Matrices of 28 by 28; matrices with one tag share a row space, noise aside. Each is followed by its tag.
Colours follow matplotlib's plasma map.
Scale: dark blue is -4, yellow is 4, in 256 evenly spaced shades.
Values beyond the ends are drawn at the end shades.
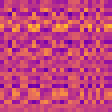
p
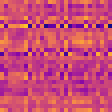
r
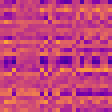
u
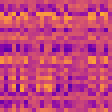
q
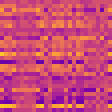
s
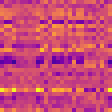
s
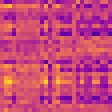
u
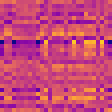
s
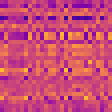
r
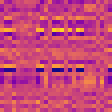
s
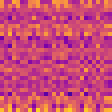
p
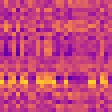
q
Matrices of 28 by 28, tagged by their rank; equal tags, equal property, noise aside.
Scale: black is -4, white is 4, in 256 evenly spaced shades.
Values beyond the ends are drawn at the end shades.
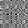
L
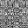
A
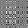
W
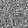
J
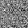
J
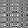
W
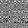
L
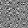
L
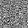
J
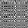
W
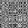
L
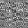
J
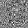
J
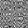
A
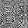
J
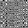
L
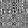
L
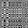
W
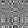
W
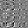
W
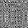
A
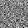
J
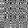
W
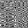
A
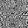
J
